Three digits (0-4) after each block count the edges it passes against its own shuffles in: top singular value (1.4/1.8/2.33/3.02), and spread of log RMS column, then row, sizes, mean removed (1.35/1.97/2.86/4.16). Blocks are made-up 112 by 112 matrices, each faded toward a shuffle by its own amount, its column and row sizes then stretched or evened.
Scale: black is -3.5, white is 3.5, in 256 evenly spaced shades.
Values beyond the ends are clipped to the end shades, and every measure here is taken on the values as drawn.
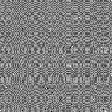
4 0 2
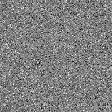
2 0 0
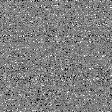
1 0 3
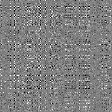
4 3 3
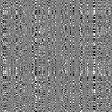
4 4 0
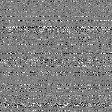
2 0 4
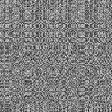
4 1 2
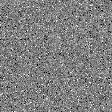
1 1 0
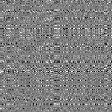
4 1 4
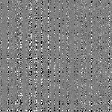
3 4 2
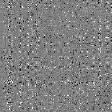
2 3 2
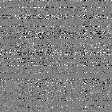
0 2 4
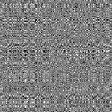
4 2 3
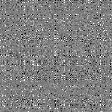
3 2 3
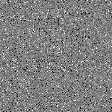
2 1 1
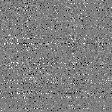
1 2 3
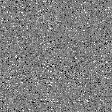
0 1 2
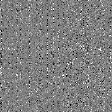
0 3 1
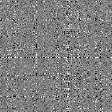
2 3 3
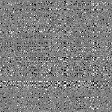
3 2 3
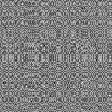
4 1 1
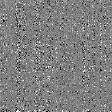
0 3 2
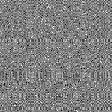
4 0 1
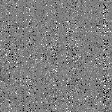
0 3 2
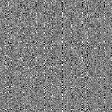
3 3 2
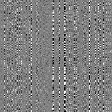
4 4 1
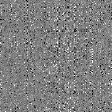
2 3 1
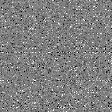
2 1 2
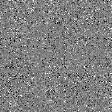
0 2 2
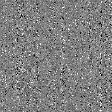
1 3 0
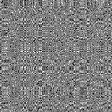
4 2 2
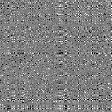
4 2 3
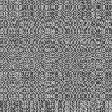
4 2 1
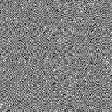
4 0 0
